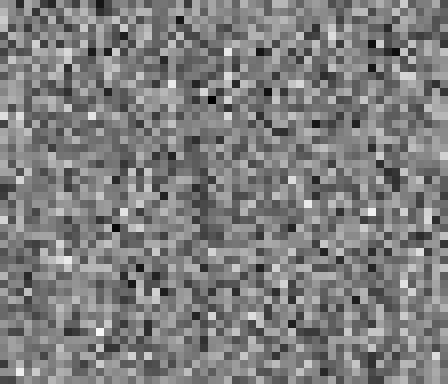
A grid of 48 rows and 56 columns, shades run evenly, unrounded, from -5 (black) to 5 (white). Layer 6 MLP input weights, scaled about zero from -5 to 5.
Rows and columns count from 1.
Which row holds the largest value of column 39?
26
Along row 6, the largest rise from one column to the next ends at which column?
48
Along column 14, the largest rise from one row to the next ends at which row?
8
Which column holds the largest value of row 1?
51
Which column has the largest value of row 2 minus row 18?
25
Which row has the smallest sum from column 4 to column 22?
1
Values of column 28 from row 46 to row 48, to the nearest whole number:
0 0 0
